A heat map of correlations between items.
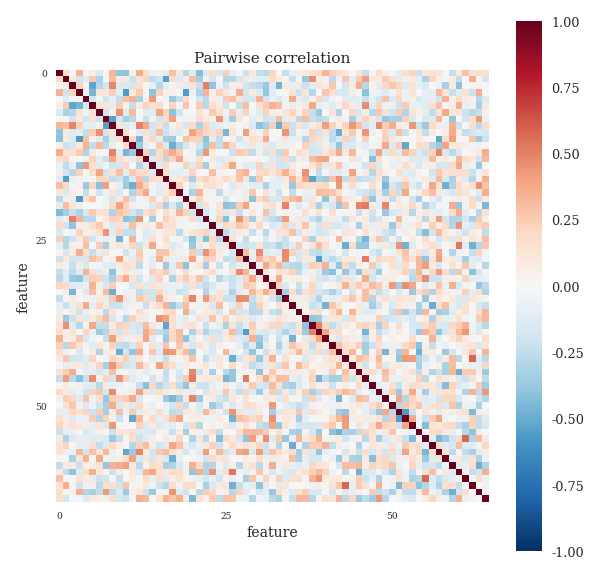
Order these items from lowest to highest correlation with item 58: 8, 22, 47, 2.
47, 2, 22, 8
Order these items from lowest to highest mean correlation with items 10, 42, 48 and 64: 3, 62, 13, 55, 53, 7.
3, 7, 55, 53, 13, 62
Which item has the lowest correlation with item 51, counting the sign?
52
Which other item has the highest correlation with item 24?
7
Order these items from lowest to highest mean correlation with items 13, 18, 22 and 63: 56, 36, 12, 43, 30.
43, 30, 36, 56, 12
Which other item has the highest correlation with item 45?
20
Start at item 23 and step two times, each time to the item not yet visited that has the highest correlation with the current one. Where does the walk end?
26
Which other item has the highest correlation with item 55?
61
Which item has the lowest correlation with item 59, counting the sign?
63
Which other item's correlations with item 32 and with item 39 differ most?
28
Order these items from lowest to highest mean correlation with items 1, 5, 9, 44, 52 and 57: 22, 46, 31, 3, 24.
3, 31, 22, 24, 46
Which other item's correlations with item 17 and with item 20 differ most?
49
